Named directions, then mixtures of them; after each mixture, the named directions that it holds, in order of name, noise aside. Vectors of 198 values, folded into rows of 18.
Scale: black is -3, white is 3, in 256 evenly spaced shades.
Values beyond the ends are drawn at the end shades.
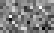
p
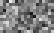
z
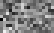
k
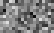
z.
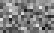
k, p.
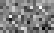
p.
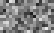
z.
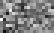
k.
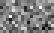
p.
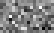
p.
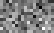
p, z.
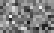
p, z.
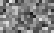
z.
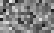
k, z.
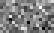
p.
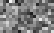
z.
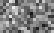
p, z.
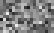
k, p.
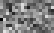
k.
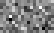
p.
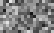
z.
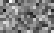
z.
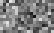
z.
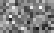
p, z.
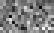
p.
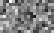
z.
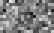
z.
